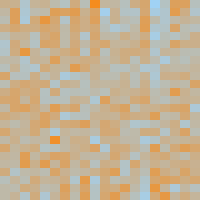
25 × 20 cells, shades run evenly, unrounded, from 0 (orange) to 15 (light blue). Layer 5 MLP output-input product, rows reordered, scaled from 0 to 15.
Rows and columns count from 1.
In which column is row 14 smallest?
6
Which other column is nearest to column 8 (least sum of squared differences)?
2
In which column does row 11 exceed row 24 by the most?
16
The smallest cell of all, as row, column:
1, 10
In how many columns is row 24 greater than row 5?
9
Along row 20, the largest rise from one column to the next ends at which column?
4
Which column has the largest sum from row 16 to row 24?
15
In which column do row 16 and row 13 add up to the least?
11
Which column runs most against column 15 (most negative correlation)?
17
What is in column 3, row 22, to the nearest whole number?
10
